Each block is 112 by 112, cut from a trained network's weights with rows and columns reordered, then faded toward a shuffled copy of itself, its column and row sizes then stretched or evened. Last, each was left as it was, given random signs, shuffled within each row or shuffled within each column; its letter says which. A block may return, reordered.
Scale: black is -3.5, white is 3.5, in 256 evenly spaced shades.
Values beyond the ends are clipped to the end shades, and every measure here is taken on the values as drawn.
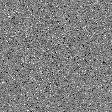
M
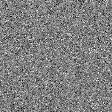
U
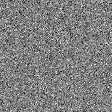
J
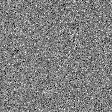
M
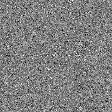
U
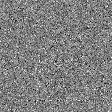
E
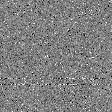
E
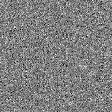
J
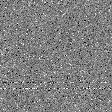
E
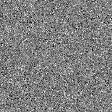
U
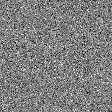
U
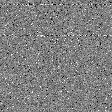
E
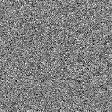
J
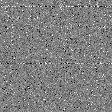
J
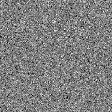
J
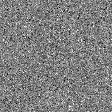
M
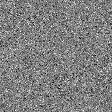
E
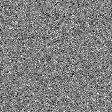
J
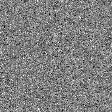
M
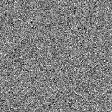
J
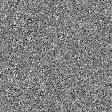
M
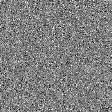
J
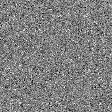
E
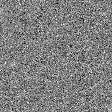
M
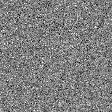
E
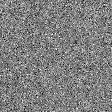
E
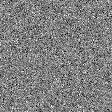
M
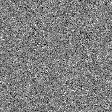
M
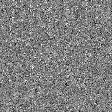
J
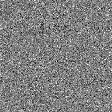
J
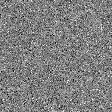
E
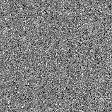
U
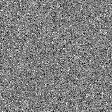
U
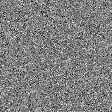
E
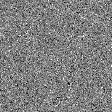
J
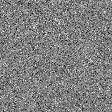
M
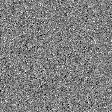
M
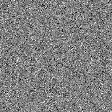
J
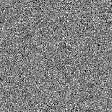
J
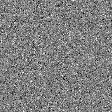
M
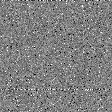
J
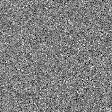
M
